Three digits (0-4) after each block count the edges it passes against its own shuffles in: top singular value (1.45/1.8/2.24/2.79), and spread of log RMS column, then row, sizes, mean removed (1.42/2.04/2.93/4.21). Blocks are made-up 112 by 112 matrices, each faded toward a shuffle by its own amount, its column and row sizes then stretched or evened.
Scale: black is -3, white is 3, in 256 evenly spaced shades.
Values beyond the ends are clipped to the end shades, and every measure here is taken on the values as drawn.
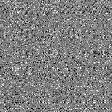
3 0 2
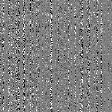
2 4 0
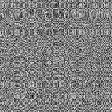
4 1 0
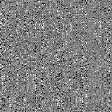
3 3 0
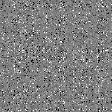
0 3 2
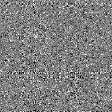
2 2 2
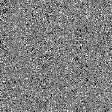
1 2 0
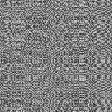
4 1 0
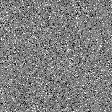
1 0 0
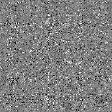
1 2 2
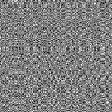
4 0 1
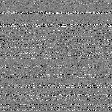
0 0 4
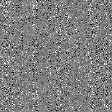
1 3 1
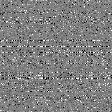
3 0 3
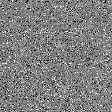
1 0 2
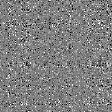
2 3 2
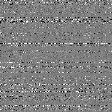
1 1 4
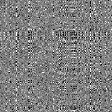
4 3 2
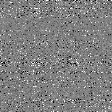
1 1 3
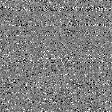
2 1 3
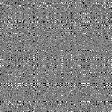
4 2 3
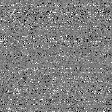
1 0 3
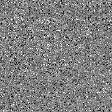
0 1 2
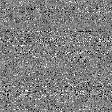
1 0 3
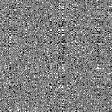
3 2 1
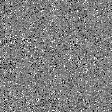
0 2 1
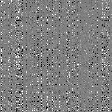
3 4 2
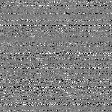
2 0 4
